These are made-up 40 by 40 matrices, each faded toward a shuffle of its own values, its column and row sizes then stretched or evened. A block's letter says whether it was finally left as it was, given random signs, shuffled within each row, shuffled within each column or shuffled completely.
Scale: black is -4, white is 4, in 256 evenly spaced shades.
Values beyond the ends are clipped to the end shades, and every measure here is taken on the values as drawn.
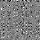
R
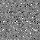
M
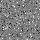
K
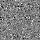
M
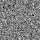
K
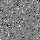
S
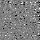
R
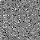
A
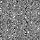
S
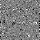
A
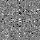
A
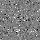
M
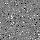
K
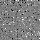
M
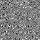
M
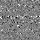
M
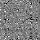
A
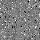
S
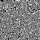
M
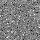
K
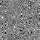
S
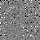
A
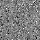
S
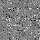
A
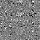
R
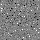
K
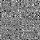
R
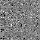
A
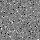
K
